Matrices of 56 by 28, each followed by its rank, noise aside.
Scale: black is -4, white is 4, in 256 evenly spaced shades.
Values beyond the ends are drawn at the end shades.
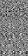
six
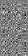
five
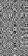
five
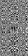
four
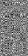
five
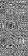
five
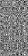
five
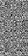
five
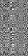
four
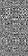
five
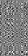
four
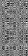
four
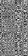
four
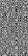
five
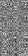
six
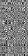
three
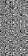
five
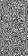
six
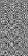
five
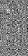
six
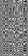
three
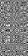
four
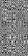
four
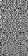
six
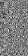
six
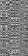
three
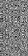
five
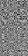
five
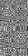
four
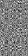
five
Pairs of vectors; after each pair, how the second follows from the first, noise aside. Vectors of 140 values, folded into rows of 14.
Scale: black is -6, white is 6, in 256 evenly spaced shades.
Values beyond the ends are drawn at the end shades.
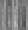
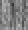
reversed, negated.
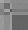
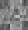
wrapped around.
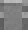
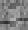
wrapped around, negated.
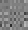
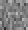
shuffled.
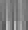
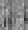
wrapped around, negated.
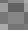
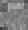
negated, partly zeroed.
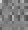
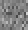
shuffled.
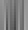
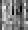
wrapped around, scaled up.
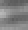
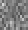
shuffled.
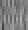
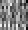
wrapped around, scaled up.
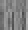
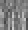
negated.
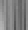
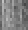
reversed, negated.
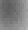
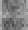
wrapped around.
